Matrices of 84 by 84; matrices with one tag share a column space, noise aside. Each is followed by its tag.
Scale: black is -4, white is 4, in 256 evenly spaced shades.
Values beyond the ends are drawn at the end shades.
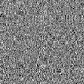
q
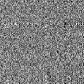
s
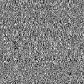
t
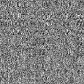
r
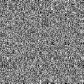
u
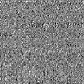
s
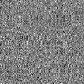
q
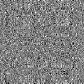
u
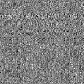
r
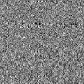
s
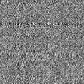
s
